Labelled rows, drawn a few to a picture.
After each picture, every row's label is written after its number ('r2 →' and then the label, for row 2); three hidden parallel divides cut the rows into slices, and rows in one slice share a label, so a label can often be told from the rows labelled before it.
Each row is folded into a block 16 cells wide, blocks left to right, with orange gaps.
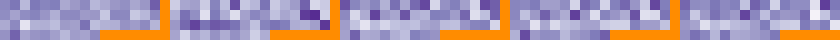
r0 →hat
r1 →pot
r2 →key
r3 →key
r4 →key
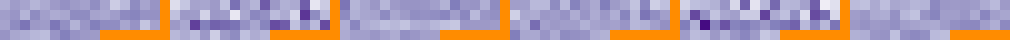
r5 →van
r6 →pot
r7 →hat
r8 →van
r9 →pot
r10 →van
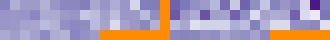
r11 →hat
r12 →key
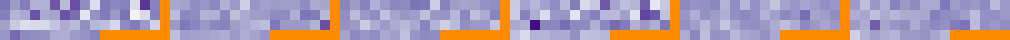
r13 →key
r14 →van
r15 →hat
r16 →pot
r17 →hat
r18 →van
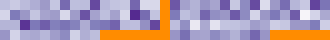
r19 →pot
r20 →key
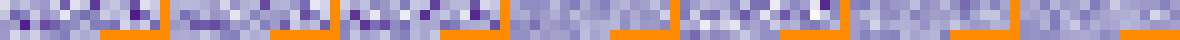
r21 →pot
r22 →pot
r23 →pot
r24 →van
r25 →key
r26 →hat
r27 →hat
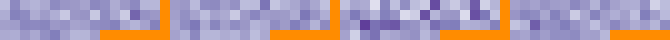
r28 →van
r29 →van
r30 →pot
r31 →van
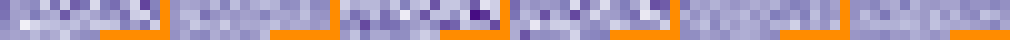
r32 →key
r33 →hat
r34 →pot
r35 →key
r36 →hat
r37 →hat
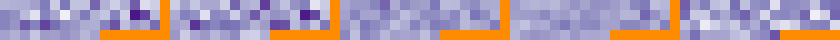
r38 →pot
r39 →pot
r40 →van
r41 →van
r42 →key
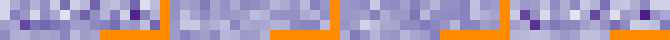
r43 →pot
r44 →hat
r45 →hat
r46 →pot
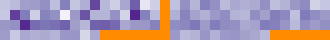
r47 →pot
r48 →van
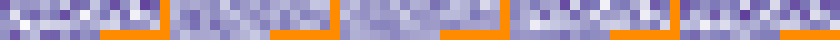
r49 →key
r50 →van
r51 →van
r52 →key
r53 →key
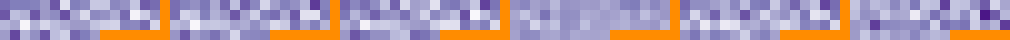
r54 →key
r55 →key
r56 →key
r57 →hat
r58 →key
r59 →pot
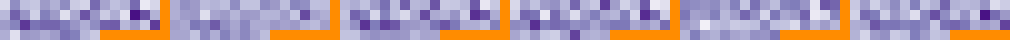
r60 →pot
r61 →van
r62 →pot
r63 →pot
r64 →key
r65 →pot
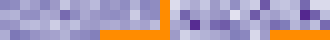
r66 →hat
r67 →pot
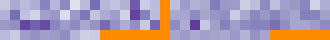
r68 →pot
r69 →van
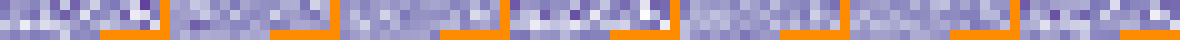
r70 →key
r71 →van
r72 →hat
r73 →key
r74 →hat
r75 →hat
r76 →key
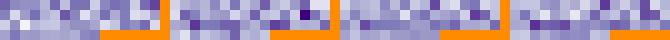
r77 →key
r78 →pot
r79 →pot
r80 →pot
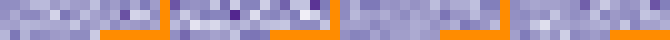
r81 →hat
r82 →key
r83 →hat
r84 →hat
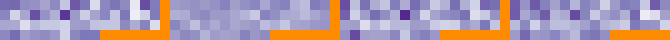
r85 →key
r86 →hat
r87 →key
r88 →key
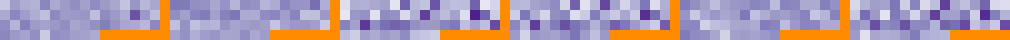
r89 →van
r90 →hat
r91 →pot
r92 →pot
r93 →hat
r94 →pot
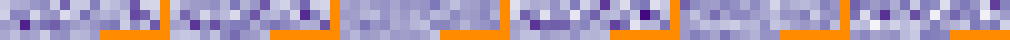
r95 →pot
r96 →pot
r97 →van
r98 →pot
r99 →hat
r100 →key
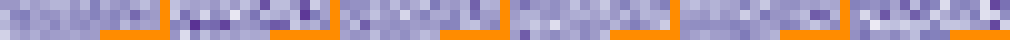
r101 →van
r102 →pot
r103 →van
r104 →hat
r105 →van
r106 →key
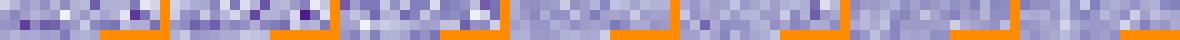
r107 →pot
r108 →pot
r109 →key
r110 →van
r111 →van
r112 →hat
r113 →hat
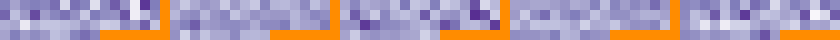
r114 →key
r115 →van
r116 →pot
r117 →hat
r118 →key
